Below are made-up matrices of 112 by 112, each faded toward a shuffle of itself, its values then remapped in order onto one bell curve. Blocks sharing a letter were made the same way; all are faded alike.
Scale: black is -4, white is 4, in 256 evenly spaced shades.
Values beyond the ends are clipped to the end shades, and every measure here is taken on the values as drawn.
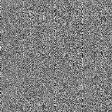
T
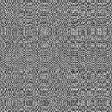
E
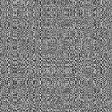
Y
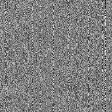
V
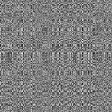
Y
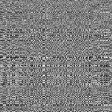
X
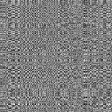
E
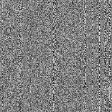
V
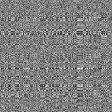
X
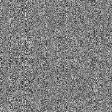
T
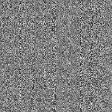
T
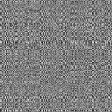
E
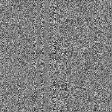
T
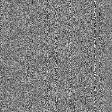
V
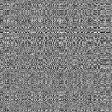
X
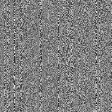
V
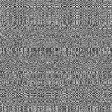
X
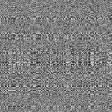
X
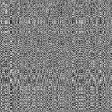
Y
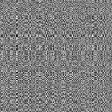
E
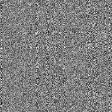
T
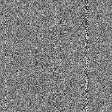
V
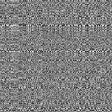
X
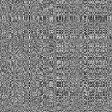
Y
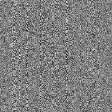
V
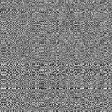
X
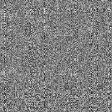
T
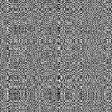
Y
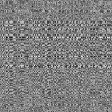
X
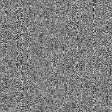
V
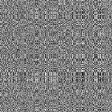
Y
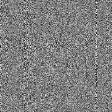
T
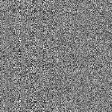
T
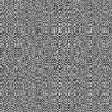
Y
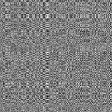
E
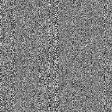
V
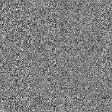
T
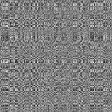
E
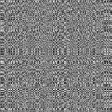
E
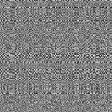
X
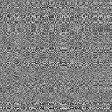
X
